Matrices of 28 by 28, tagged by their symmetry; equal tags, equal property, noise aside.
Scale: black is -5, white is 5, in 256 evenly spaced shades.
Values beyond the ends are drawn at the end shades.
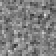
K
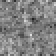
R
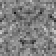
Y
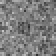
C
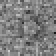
C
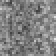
C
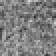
K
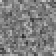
R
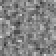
C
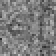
C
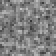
C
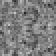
C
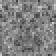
Y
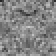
Y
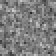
R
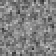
R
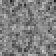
C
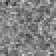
C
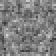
Y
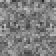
Y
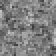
R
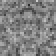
Y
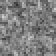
K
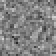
R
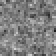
K
